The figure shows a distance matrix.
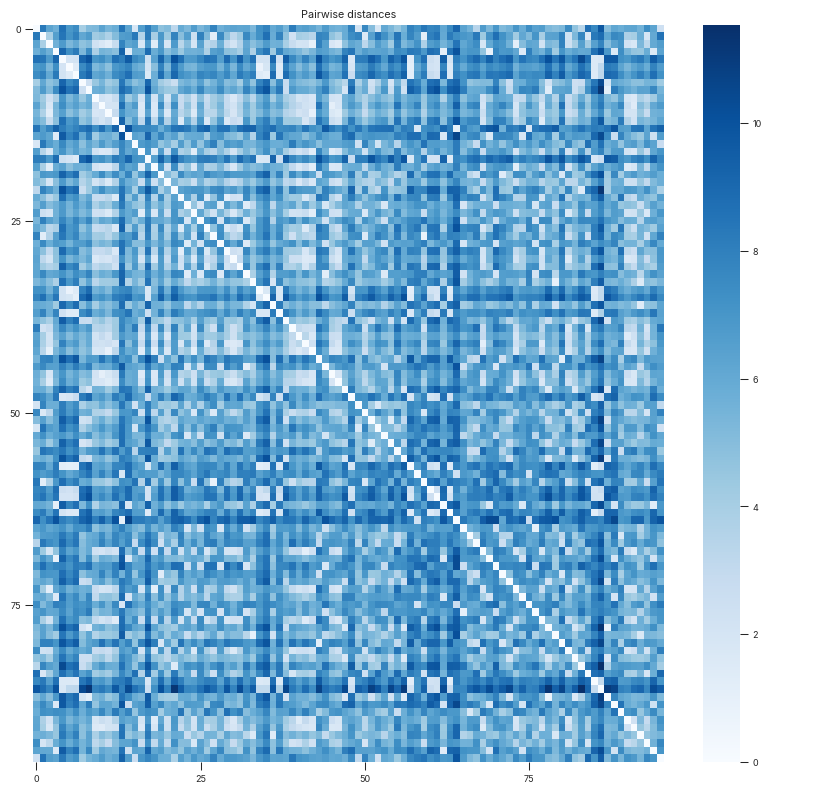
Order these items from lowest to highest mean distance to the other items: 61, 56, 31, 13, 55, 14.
31, 56, 14, 55, 61, 13
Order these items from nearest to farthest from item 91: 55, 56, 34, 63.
56, 34, 63, 55
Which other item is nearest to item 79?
33
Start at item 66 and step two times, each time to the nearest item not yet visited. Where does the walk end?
55
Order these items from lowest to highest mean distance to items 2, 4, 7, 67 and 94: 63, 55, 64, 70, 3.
3, 55, 63, 70, 64
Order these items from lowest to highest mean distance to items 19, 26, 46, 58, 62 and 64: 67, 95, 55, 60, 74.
74, 67, 55, 95, 60
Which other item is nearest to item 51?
54
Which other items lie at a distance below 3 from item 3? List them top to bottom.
14, 62, 69, 74, 88, 94
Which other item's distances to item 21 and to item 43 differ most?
83
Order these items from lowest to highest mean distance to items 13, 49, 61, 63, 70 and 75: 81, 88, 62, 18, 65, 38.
65, 18, 81, 38, 62, 88
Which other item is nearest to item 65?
76
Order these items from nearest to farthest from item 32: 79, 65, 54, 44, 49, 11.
44, 65, 79, 49, 11, 54
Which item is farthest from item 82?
86
